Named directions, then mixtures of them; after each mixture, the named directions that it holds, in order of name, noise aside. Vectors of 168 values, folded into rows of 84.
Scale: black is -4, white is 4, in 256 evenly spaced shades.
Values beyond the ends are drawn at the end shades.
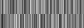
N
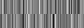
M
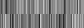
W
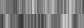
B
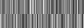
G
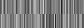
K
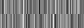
M.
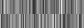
B, K, N.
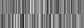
G, M, N.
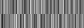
N.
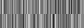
M.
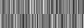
G.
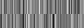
M.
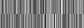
K.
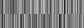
N, W.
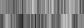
B.
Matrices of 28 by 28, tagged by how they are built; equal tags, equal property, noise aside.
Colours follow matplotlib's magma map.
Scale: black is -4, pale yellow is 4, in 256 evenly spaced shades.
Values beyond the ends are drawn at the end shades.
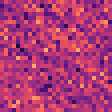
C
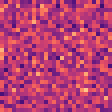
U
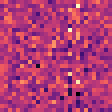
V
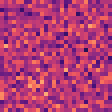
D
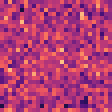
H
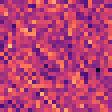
C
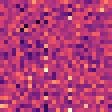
V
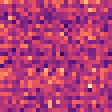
H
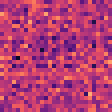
H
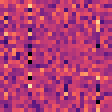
V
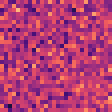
D
